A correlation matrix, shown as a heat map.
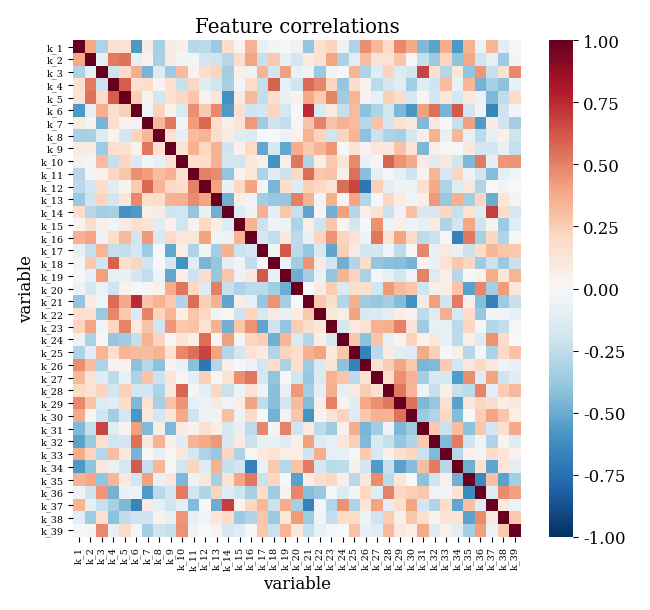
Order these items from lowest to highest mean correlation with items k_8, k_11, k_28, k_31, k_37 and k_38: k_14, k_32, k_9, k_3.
k_9, k_14, k_32, k_3
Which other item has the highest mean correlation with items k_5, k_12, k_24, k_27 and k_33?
k_16
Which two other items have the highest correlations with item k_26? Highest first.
k_1, k_29
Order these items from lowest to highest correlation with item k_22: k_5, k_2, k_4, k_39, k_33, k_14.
k_39, k_14, k_2, k_5, k_33, k_4
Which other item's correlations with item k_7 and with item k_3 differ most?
k_31
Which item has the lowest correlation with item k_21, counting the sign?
k_37
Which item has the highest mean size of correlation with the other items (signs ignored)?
k_21
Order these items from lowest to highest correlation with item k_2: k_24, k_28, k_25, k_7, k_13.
k_24, k_13, k_25, k_7, k_28
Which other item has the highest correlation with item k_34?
k_6
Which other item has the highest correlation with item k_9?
k_7
